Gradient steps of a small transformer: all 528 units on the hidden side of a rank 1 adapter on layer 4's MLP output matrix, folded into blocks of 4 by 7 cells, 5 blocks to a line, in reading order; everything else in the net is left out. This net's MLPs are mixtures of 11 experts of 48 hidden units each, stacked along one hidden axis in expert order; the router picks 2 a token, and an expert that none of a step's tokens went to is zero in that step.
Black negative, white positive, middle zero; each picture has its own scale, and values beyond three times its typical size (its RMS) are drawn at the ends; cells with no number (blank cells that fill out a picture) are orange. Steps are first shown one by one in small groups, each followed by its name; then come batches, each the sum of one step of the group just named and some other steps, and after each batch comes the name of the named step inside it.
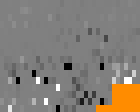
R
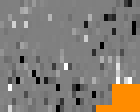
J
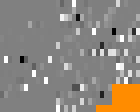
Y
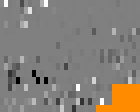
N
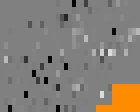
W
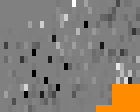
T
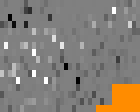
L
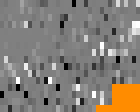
W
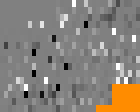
T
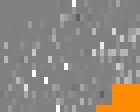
Y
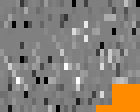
W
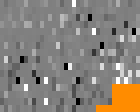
Y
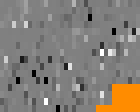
W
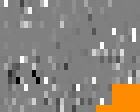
N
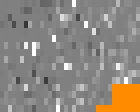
Y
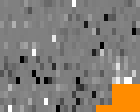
J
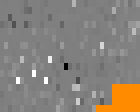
L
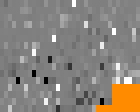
R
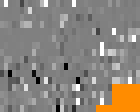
N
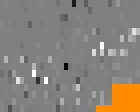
W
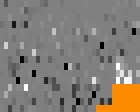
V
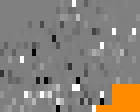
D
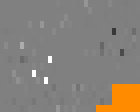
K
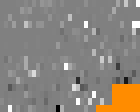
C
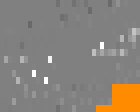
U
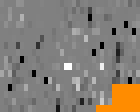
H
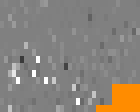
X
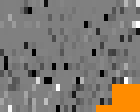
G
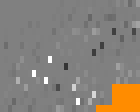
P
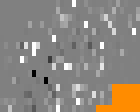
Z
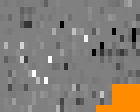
K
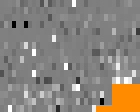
D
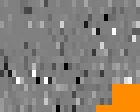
G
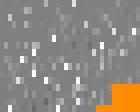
Z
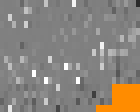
U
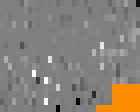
U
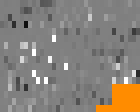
K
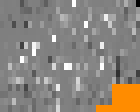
Z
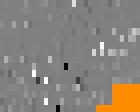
U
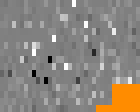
Z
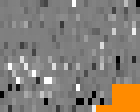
D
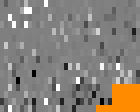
V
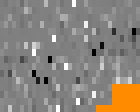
Z
